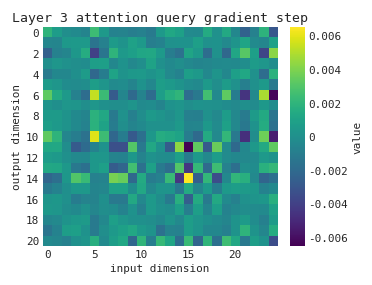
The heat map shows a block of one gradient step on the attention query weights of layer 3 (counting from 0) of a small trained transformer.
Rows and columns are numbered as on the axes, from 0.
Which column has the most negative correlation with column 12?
2
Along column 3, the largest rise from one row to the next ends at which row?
14
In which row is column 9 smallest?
10
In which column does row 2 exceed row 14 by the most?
24
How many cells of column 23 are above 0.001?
7
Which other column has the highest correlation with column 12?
19
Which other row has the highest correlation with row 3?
8
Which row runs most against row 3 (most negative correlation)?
1
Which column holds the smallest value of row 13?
15
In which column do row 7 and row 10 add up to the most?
5
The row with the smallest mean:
11
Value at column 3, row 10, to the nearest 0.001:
-0.001
